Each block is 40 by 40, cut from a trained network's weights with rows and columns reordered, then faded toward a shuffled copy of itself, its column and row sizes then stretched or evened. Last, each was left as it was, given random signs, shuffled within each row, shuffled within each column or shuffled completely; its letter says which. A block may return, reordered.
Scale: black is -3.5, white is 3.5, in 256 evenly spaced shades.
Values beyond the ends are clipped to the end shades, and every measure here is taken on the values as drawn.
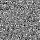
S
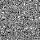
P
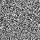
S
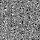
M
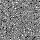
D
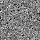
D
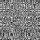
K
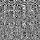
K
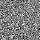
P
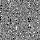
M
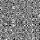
K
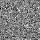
S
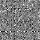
P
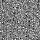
M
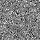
D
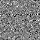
S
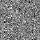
M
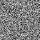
P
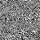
S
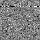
S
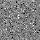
M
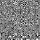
K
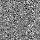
M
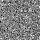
D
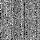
M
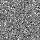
D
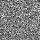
S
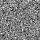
D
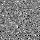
S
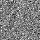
D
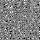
P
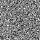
S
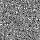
D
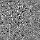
P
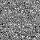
S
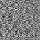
K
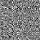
K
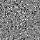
P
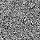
M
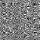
K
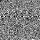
S
